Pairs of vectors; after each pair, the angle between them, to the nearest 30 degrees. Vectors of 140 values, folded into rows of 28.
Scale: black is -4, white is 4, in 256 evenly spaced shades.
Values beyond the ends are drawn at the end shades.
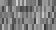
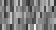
60 degrees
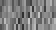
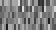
120 degrees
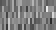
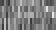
30 degrees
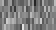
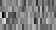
120 degrees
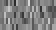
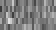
90 degrees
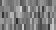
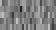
150 degrees
